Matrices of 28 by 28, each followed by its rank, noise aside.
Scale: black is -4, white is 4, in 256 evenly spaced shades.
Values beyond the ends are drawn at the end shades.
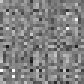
four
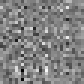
five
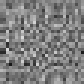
four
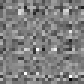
four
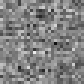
six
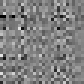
four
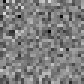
six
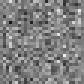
six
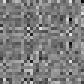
four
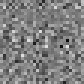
seven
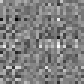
four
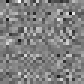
four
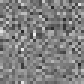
six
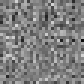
six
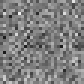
six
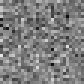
five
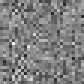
seven
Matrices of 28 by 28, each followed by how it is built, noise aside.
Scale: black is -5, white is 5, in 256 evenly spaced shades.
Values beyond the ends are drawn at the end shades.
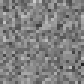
blocks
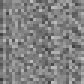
repeating rows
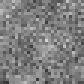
smooth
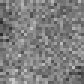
smooth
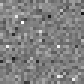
sparse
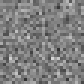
repeating columns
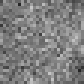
smooth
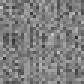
blocks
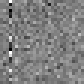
uneven columns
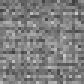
blocks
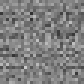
blocks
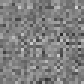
low rank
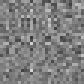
low rank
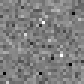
sparse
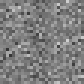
repeating rows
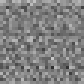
repeating columns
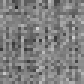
blocks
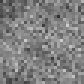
smooth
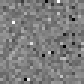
sparse
